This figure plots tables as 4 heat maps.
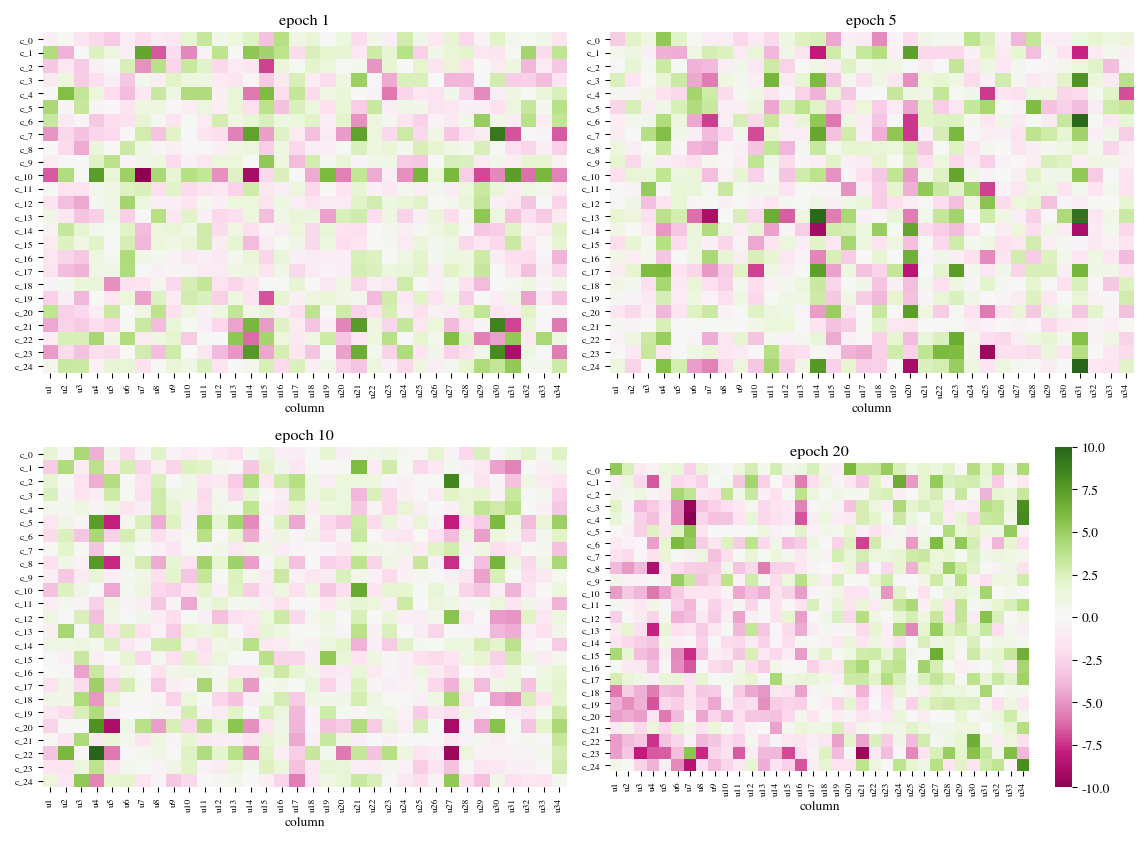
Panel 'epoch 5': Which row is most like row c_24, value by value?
c_6
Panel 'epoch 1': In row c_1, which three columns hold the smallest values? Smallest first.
u8, u10, u2
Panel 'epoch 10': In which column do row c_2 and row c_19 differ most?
u27
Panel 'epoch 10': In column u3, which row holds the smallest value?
c_16
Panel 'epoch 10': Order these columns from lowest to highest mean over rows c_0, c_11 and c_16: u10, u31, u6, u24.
u10, u6, u31, u24
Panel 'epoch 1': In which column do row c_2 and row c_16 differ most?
u22
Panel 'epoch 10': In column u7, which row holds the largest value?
c_20
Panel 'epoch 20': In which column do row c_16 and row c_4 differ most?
u16
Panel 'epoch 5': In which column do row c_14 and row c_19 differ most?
u14
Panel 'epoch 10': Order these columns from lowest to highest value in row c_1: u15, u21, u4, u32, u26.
u26, u32, u15, u4, u21
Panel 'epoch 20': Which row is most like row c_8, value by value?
c_19
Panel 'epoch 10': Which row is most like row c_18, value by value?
c_12
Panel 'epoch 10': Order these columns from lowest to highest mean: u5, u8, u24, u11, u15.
u5, u8, u24, u15, u11
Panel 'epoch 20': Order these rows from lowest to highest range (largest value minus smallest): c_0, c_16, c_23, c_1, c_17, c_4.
c_17, c_0, c_16, c_1, c_23, c_4
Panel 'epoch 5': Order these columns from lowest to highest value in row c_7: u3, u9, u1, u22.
u1, u9, u22, u3
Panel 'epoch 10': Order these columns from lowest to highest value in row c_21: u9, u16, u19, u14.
u14, u9, u16, u19
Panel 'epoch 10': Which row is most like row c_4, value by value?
c_14
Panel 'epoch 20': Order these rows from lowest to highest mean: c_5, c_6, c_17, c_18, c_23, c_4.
c_23, c_18, c_4, c_6, c_5, c_17
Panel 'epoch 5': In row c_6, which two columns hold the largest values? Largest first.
u31, u14
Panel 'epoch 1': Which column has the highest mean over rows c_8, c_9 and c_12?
u6
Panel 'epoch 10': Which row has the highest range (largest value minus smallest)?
c_22
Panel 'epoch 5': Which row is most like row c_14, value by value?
c_1
